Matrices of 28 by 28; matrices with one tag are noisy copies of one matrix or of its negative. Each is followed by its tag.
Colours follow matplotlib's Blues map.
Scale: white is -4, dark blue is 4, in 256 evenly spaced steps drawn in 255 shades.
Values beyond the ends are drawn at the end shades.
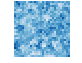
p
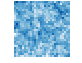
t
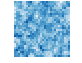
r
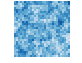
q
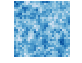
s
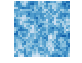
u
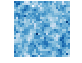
s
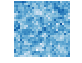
t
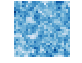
r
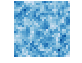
s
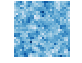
r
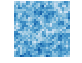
t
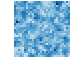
r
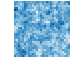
q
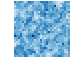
r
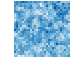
t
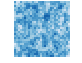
p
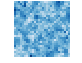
r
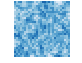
r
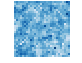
q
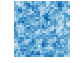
p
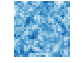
r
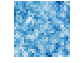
r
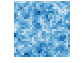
t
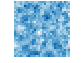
p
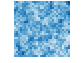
q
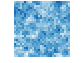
r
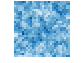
t
